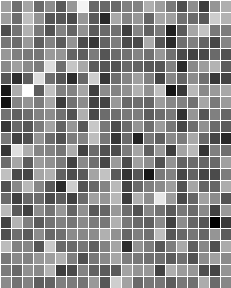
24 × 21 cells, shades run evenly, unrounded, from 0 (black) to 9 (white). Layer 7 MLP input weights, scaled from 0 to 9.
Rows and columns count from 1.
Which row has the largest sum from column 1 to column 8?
6
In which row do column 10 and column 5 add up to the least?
2
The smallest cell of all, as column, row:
20, 19
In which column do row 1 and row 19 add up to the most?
8
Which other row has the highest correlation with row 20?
17
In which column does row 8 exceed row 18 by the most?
3
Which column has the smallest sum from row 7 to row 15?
1
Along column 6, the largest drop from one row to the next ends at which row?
23
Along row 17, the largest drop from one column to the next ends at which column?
12
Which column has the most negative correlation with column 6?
16
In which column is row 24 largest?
11
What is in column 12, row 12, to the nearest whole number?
4
